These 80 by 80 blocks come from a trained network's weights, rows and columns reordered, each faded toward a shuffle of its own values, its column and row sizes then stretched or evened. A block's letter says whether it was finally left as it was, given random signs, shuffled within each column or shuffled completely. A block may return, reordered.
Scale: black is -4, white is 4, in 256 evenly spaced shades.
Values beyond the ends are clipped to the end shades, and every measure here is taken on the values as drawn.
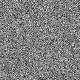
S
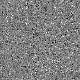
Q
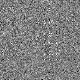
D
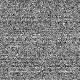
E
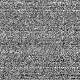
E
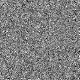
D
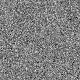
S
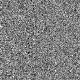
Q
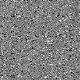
E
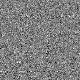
D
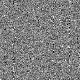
Q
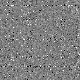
E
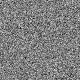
S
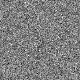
Q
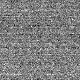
E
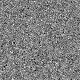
S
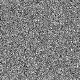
Q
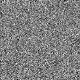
D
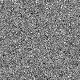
Q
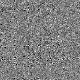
E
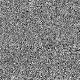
D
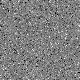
S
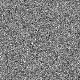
Q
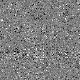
D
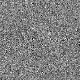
D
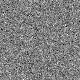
S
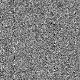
Q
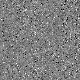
Q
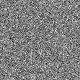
S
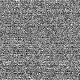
E
